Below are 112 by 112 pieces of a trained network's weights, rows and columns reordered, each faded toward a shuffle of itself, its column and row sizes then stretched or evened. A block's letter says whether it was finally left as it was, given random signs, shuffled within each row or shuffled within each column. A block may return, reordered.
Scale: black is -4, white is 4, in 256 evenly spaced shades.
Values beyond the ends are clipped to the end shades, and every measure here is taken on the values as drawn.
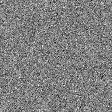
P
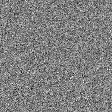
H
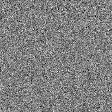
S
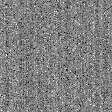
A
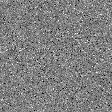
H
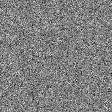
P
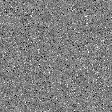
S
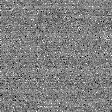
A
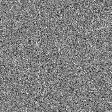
P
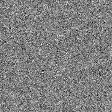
S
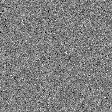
S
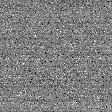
H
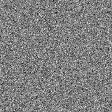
P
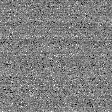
A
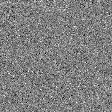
H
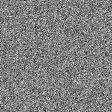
P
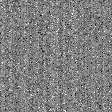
P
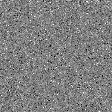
H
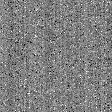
P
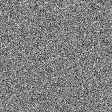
P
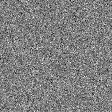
P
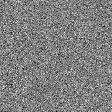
A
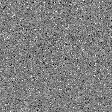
H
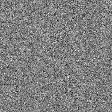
S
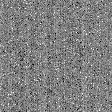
P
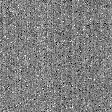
P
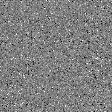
S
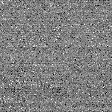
A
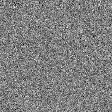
S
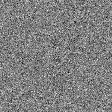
P
